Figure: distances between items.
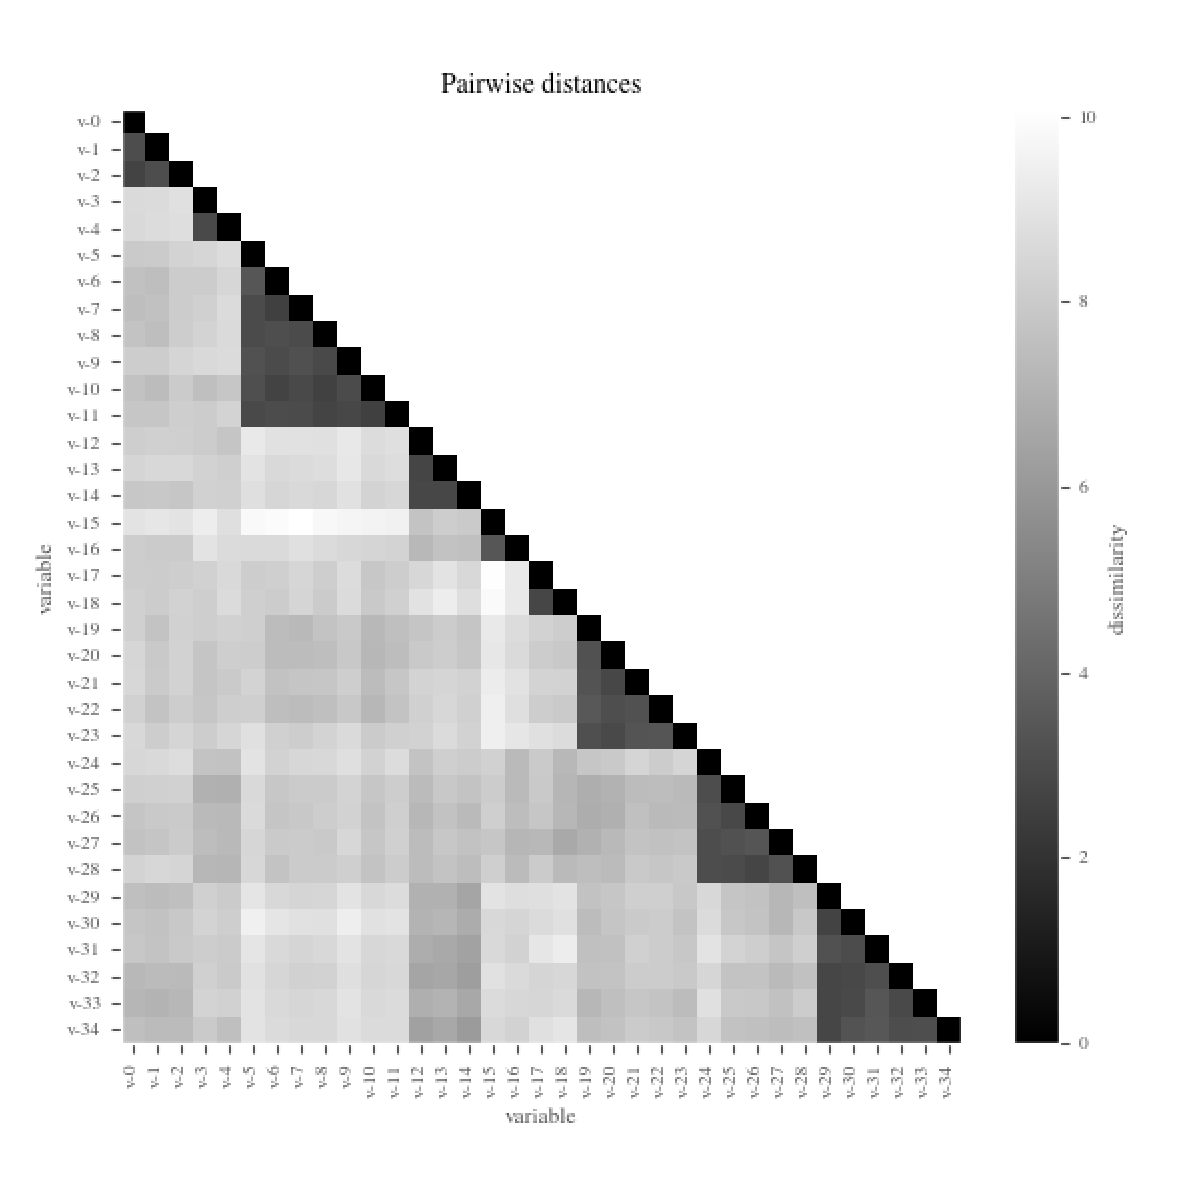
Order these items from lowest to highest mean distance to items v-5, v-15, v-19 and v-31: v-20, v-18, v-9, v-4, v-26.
v-20, v-9, v-26, v-4, v-18
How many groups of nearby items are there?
9
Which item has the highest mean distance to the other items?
v-15
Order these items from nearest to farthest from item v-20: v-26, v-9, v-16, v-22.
v-22, v-26, v-9, v-16
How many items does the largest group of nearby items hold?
7
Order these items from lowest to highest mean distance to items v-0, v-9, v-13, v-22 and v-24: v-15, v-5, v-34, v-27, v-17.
v-27, v-5, v-34, v-17, v-15
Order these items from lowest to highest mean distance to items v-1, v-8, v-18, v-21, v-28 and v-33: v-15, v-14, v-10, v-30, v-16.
v-10, v-30, v-14, v-16, v-15
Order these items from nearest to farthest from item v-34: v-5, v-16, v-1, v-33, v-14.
v-33, v-14, v-1, v-16, v-5
